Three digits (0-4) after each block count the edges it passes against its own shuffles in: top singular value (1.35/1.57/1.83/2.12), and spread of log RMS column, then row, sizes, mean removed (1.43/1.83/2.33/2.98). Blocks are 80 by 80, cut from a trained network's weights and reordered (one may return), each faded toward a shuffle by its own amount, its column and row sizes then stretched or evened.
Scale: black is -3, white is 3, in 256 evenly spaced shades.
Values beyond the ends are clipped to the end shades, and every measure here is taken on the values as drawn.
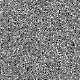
0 3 1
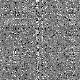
2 2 0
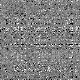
3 2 3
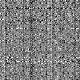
3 0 3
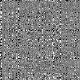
2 4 3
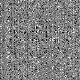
1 2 1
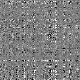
3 4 4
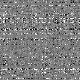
3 1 4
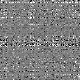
2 3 4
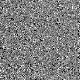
1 2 1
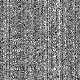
3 2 0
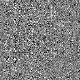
0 3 1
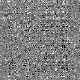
2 3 2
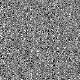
0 3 2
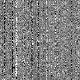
3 4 0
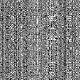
4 3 2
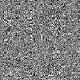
3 3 2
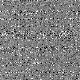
0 0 4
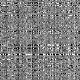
4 1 4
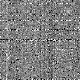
2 1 3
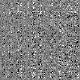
0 4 2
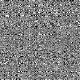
2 1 4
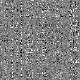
0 4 2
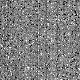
1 0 1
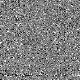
0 1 3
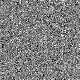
0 1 0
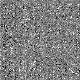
0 1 2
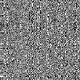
2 3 0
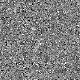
0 2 2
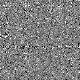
0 2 2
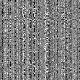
4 4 0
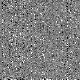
1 3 0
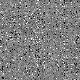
0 3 0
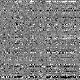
4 2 4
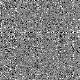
1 2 2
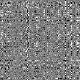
3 4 3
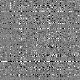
3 3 4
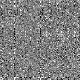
3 3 0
